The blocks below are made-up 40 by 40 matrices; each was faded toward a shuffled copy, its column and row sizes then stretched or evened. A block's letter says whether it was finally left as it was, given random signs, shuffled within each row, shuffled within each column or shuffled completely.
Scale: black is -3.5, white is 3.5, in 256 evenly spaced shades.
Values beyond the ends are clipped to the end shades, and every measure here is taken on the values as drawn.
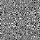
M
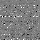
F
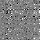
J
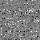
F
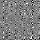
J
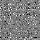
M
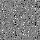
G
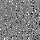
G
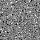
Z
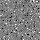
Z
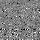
F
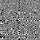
J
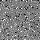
F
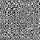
J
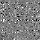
M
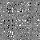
M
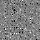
G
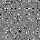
M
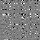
M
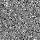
F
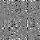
J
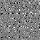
M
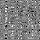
J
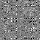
J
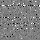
F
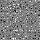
M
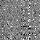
M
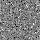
Z
